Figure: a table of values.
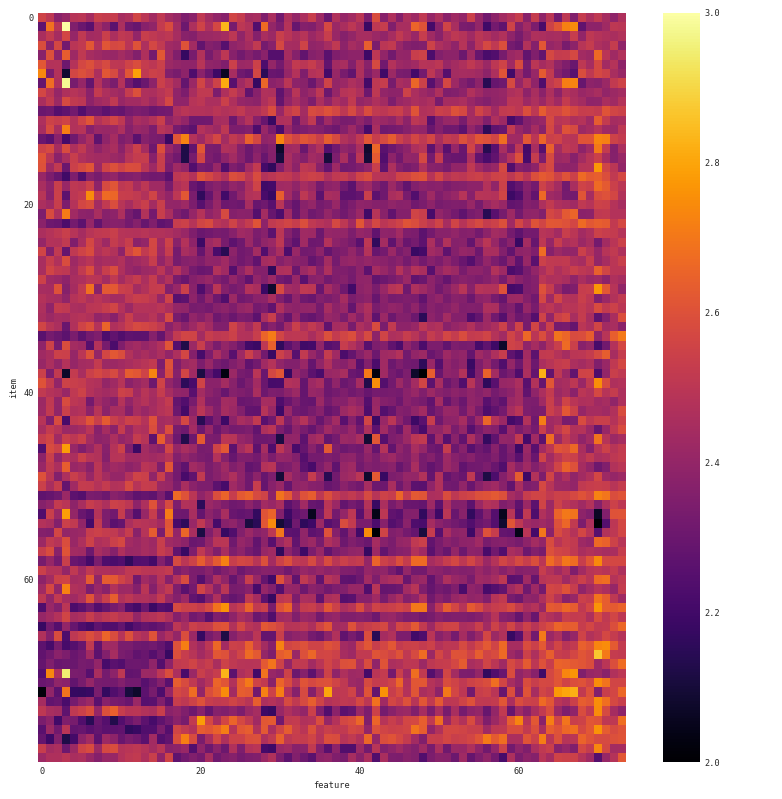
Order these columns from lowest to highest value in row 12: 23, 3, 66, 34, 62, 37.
37, 34, 62, 23, 66, 3
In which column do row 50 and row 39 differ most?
42
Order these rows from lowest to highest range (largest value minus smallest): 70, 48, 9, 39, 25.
9, 48, 25, 39, 70
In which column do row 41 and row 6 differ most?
3
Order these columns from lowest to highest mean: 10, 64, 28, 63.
28, 10, 63, 64
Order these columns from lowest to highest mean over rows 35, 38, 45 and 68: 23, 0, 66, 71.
23, 0, 71, 66
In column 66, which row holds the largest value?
72
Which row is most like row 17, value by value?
22
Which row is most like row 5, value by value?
33
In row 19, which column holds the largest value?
6
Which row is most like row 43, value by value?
66
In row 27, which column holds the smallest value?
29
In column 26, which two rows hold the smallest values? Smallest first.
54, 35
